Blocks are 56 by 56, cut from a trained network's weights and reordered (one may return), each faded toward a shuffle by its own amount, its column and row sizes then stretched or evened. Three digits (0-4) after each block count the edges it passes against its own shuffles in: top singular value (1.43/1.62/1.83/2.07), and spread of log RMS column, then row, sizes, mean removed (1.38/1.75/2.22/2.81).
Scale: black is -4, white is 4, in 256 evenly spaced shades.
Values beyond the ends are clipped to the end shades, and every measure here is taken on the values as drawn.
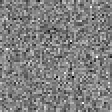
0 0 1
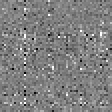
3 2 2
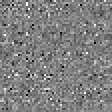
1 1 3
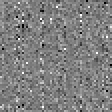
0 3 0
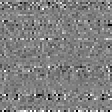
3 1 4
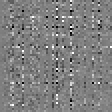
2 4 2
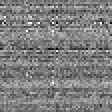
4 2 3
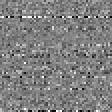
3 0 4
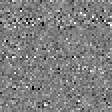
2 0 2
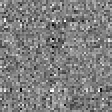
2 1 2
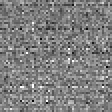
1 3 3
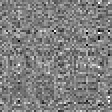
4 2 2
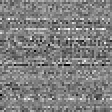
3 0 4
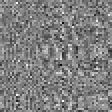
4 2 0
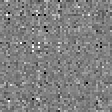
0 2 2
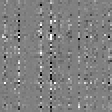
2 4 2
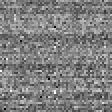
3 2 0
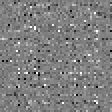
0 2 3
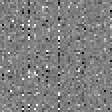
3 3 1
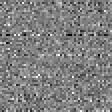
0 0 4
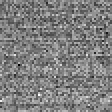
1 1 1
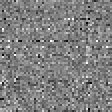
0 2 3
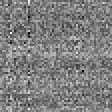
1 3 0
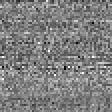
1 0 3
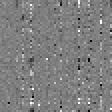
3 3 0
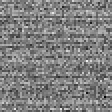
3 0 0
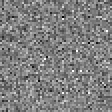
0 0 1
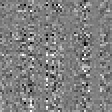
2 4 2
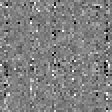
3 3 1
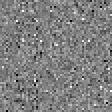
0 2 0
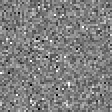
0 0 0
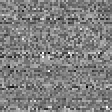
0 0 4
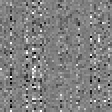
3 4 0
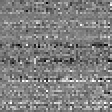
3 2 4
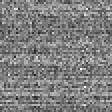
3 1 1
